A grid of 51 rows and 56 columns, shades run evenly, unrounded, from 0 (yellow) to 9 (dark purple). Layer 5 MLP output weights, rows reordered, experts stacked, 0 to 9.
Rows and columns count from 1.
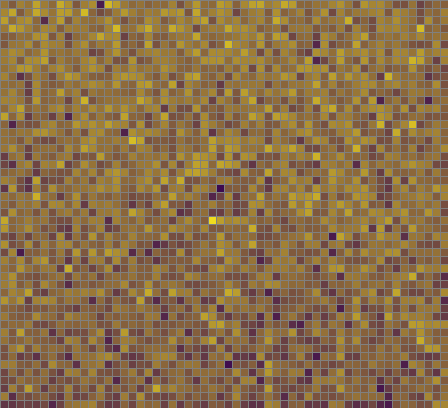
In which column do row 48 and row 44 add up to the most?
15
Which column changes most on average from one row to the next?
40
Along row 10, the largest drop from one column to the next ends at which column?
49
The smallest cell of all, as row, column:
28, 27
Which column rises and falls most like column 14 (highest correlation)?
36
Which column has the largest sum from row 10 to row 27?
4
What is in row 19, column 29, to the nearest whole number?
3
